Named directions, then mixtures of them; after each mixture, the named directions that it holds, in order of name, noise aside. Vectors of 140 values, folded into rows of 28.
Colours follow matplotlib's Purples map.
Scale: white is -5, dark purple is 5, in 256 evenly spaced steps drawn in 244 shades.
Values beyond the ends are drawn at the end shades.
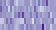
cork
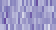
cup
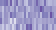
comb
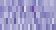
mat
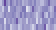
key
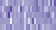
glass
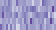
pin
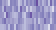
cup, glass, pin.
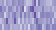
mat.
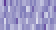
key.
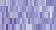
comb, cup, key.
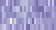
comb, glass.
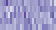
comb, glass.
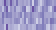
cup, key, pin.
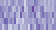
cup, mat.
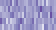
comb, cork.
